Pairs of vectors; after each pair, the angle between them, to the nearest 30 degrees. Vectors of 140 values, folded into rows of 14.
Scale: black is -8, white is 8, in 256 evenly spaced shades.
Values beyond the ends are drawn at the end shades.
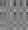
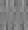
60 degrees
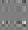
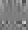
30 degrees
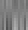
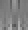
120 degrees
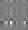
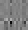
150 degrees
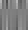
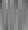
150 degrees
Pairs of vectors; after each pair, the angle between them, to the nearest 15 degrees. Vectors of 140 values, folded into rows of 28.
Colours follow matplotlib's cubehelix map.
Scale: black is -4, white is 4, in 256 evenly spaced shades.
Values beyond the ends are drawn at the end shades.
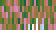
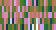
45 degrees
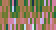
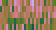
150 degrees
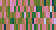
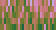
105 degrees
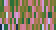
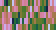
105 degrees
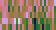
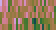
30 degrees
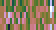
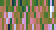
30 degrees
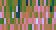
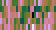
105 degrees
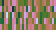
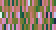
105 degrees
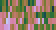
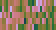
45 degrees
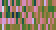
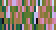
105 degrees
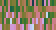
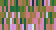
30 degrees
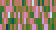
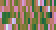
135 degrees
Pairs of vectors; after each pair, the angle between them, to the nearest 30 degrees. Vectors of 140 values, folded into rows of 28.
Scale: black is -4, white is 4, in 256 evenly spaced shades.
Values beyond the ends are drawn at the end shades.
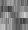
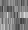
30 degrees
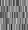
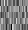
30 degrees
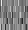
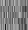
60 degrees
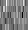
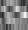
90 degrees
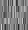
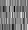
90 degrees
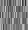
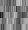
60 degrees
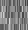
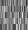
90 degrees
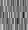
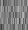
120 degrees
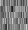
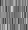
150 degrees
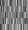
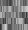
60 degrees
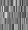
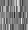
60 degrees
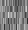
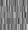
60 degrees
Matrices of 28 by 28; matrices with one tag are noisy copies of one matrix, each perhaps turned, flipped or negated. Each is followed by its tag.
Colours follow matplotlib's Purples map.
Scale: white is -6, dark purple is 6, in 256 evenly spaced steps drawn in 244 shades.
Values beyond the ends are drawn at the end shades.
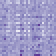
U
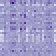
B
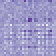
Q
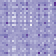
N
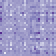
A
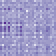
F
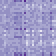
B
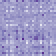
A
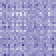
N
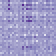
F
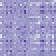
A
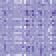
B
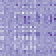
U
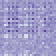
Q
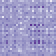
N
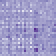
Q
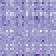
A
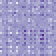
N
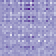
F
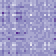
A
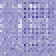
Q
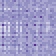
F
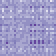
N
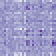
B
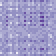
N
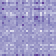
A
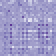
Q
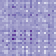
N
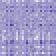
A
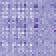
Q
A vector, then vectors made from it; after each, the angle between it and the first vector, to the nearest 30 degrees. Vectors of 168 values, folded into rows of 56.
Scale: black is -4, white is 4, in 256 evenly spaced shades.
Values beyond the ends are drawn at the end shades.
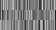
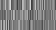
90 degrees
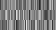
90 degrees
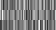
150 degrees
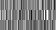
120 degrees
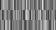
60 degrees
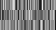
30 degrees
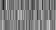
120 degrees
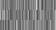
120 degrees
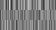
90 degrees
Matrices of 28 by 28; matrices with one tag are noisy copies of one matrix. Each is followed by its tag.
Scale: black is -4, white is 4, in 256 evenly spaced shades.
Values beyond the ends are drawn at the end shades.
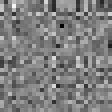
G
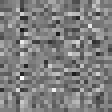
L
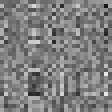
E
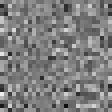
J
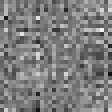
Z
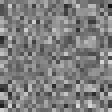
J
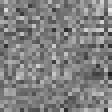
Z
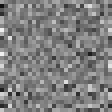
J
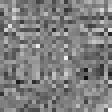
Z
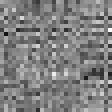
Z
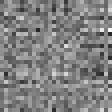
Z
